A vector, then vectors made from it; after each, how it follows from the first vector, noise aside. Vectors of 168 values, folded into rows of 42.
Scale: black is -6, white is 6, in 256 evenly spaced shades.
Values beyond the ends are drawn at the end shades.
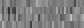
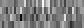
wrapped around, negated, scaled up.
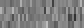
reversed.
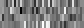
wrapped around, negated, scaled up.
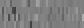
partly zeroed.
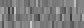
sign-scrambled.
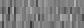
sign-scrambled.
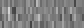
sign-scrambled.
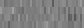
reversed, shrunk.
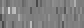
negated, partly zeroed.
